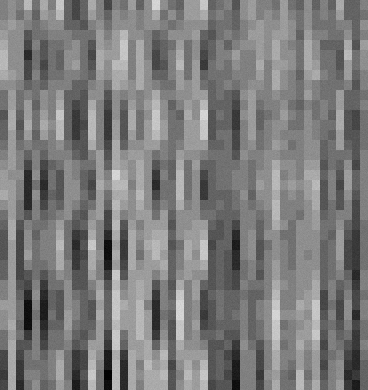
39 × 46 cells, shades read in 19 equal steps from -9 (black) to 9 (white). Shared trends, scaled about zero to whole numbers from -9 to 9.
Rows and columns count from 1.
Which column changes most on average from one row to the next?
26
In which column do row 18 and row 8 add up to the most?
15
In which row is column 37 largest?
19
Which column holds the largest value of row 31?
23
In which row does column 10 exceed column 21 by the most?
7
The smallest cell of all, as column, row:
14, 38
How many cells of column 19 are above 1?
21
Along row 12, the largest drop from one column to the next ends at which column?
27
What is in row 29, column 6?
-5
